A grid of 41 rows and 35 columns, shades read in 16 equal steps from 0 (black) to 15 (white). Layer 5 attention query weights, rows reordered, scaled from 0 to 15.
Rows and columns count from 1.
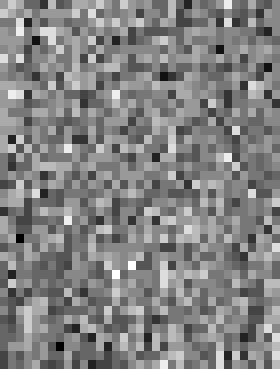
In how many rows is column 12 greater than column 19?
21
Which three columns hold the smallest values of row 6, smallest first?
28, 4, 24
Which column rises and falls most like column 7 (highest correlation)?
12
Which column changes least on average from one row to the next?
33
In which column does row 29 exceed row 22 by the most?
34
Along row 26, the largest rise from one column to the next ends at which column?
35
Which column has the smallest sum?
31
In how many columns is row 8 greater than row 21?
16
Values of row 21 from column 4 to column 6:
5 9 7
